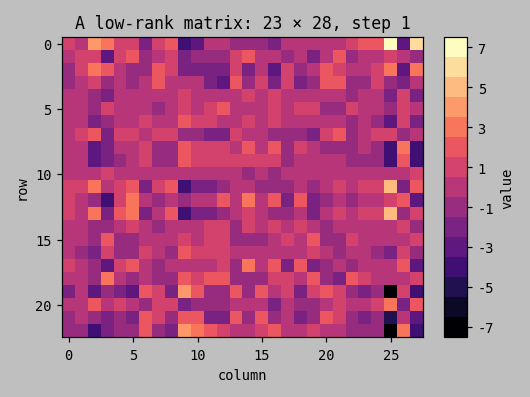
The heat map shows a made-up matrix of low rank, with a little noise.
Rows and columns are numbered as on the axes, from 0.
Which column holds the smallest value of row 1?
3
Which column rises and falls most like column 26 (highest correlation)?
16
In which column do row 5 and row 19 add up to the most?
9
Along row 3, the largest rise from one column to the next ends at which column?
13
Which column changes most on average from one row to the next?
25
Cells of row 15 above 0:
8
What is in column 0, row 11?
1
